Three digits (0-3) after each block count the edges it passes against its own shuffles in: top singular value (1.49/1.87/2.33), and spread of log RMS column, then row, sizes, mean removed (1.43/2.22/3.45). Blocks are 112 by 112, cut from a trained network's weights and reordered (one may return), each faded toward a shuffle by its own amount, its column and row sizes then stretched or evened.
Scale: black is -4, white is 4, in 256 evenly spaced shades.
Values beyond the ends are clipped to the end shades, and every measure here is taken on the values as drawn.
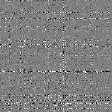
2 2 3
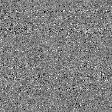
0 0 2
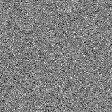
2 0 0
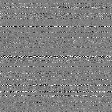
3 0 3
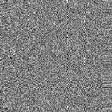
3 1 1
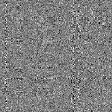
2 2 1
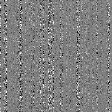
1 3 0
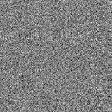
2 1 0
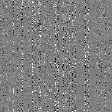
0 3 1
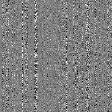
2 3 0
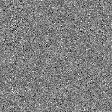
0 1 0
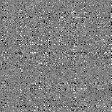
2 2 2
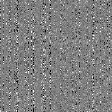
1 3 0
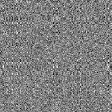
3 2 1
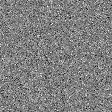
0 0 0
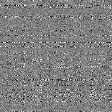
1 1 3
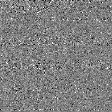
0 1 2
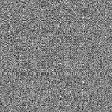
3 1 1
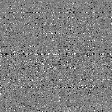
1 1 2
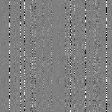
3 3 0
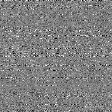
0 0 3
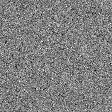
0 0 0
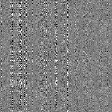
3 3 1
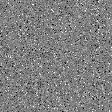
0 1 0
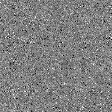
0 1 1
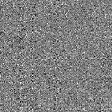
2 1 1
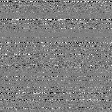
1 0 3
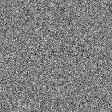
1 0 0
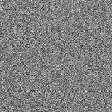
3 0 1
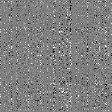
0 3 2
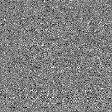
1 1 2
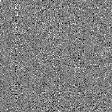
2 2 1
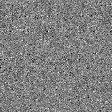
0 0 1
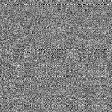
3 0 2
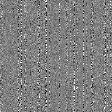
0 3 0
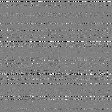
3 1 3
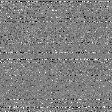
1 0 3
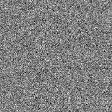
2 1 0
